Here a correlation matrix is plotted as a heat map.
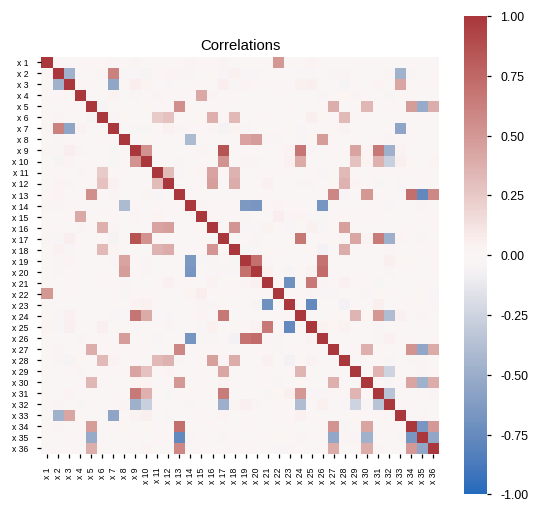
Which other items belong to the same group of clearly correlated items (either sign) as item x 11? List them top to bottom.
x 6, x 12, x 16, x 18, x 28
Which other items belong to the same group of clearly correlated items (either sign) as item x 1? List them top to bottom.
x 22
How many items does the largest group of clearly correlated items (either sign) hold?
7
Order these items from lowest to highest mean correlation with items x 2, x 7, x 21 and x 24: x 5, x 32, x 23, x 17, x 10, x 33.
x 33, x 23, x 32, x 5, x 10, x 17
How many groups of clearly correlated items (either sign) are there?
8
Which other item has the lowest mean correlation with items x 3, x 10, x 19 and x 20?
x 14
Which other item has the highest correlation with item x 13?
x 34
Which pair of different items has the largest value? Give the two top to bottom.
x 9, x 17
